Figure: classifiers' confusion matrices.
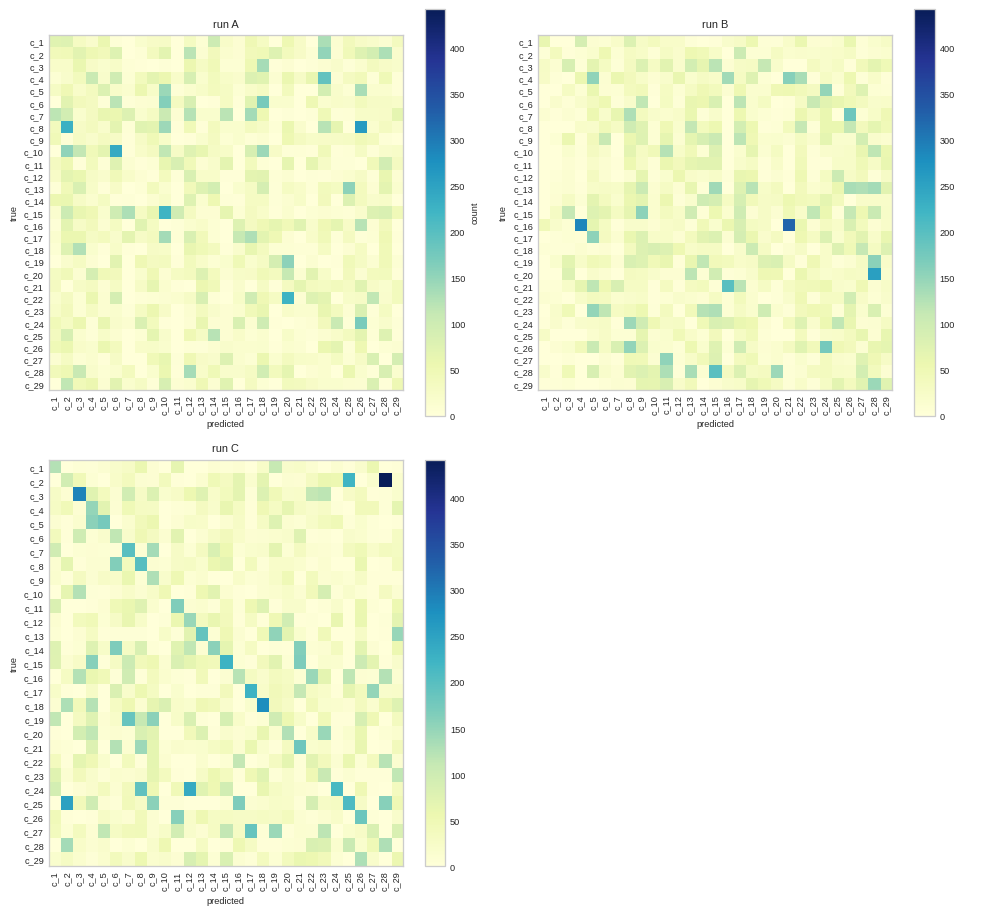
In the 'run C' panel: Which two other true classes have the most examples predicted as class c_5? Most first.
c_27, c_4
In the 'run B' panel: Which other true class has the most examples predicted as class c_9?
c_15
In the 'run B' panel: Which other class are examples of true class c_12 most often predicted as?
c_25
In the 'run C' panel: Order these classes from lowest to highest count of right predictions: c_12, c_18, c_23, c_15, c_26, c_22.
c_22, c_23, c_12, c_26, c_15, c_18
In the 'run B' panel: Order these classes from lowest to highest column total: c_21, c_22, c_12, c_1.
c_1, c_12, c_21, c_22
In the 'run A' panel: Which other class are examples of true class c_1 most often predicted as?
c_23
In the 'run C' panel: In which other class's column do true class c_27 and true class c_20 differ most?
c_17
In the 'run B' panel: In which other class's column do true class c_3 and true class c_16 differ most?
c_21
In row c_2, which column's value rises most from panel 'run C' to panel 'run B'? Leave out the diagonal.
c_17
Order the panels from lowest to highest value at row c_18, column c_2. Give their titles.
run B, run A, run C
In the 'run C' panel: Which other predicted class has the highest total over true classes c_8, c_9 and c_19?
c_7
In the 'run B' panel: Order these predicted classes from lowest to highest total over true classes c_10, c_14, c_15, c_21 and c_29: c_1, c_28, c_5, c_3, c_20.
c_1, c_20, c_3, c_5, c_28
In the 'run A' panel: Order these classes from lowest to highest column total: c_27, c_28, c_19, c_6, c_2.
c_19, c_27, c_28, c_6, c_2
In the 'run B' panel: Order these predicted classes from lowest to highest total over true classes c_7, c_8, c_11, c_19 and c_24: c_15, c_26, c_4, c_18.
c_4, c_18, c_15, c_26
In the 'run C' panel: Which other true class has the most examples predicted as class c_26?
c_29
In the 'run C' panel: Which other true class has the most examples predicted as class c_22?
c_16
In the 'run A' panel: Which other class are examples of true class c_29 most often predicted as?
c_2
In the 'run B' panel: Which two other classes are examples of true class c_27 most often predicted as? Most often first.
c_11, c_15
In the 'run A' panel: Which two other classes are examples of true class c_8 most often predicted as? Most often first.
c_26, c_2
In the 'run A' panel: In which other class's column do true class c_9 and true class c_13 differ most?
c_25
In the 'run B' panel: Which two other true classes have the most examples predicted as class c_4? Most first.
c_16, c_1
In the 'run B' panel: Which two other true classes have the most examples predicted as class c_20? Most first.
c_28, c_19
